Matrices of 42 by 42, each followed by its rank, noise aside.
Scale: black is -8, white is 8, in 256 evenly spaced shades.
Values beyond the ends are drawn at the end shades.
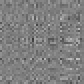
four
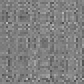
four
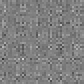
three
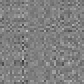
four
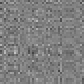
four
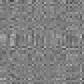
four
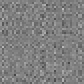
three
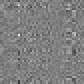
three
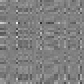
two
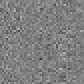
five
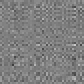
three
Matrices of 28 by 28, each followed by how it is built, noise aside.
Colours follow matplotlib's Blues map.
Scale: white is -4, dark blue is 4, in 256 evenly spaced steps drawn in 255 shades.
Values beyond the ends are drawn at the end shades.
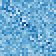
banded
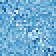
banded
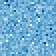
sparse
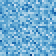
repeating rows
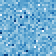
sparse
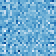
low rank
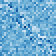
banded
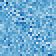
banded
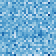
low rank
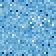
sparse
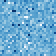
sparse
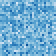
blocks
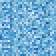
repeating rows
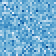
diagonal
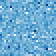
sparse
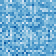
blocks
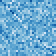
diagonal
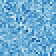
banded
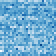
blocks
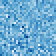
lower triangular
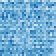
blocks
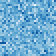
noise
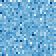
sparse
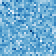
diagonal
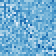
banded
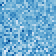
lower triangular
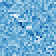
banded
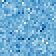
sparse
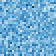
noise
